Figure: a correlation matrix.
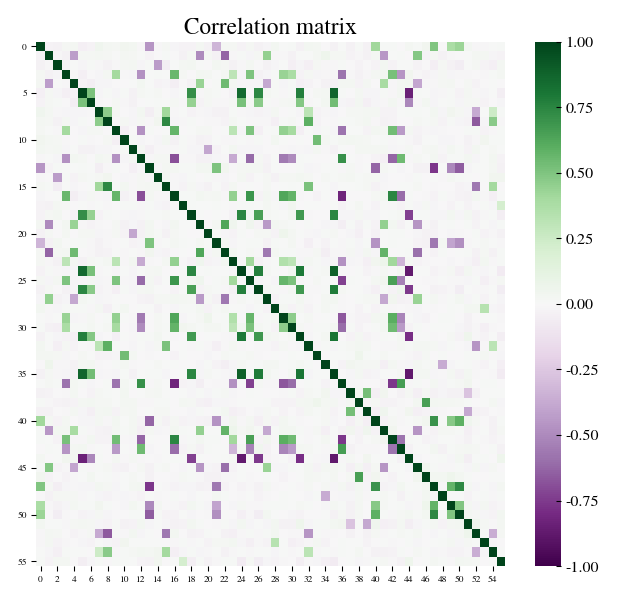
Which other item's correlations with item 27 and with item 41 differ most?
22
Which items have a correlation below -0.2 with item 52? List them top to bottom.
7, 8, 15, 32, 54
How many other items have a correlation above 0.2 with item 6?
6
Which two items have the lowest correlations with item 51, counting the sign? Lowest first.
39, 37
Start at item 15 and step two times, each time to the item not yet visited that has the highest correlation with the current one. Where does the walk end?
32
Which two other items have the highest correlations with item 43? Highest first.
36, 12
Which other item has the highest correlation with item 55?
17
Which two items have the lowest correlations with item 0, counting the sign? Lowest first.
13, 21
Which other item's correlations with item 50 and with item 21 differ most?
47
